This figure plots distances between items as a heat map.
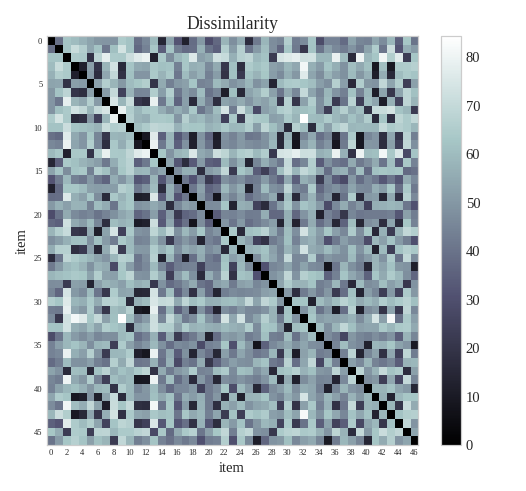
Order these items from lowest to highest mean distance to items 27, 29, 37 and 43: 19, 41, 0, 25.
41, 19, 0, 25
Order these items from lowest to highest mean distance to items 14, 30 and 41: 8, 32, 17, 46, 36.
17, 36, 46, 32, 8
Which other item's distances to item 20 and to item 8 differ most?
37
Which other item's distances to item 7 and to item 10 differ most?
42
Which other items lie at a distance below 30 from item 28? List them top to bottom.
2, 5, 13, 38, 45
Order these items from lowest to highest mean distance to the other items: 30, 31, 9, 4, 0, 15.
31, 0, 4, 15, 9, 30
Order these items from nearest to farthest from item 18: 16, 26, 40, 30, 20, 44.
44, 16, 20, 26, 40, 30
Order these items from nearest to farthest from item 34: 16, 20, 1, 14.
20, 16, 14, 1
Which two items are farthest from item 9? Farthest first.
32, 8
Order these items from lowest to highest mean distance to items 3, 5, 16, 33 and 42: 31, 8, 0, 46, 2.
31, 0, 46, 2, 8
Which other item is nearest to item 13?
2
